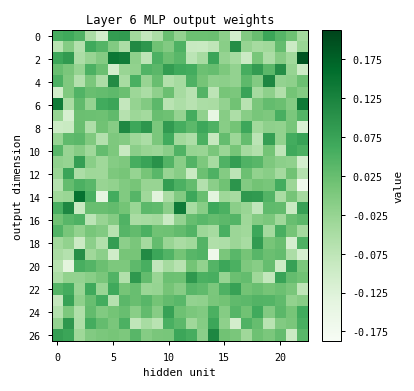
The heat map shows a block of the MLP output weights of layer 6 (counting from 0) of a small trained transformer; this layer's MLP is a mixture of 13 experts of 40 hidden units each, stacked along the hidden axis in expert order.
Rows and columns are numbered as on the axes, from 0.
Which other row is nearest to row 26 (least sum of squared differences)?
15
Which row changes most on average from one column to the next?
14
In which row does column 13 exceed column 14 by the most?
19
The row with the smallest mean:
18
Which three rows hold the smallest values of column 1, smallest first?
20, 7, 8
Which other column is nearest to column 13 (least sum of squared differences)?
17
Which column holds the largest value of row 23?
1
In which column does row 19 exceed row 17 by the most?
2
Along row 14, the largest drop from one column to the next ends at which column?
4
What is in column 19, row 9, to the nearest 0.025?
0.075
